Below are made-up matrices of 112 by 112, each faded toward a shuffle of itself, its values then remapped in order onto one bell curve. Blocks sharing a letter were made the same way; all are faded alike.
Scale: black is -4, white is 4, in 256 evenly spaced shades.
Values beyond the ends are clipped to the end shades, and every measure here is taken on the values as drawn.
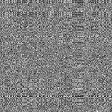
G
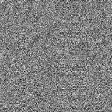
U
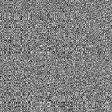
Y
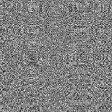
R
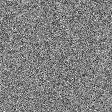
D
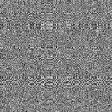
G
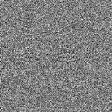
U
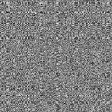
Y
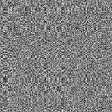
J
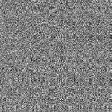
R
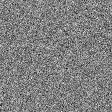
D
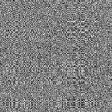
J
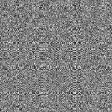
Y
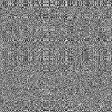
G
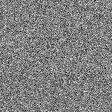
D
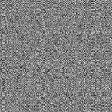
J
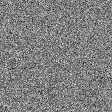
D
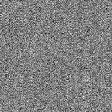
U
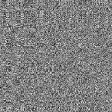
R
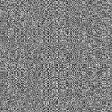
J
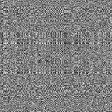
G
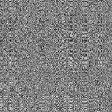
Y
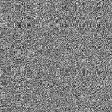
R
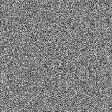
U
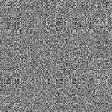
Y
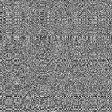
G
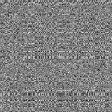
G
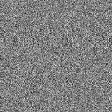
U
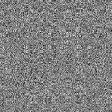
R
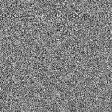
U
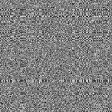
G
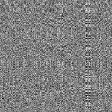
Y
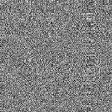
R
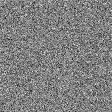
D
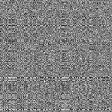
G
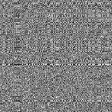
G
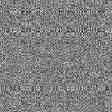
G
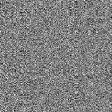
R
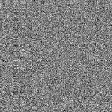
U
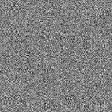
R
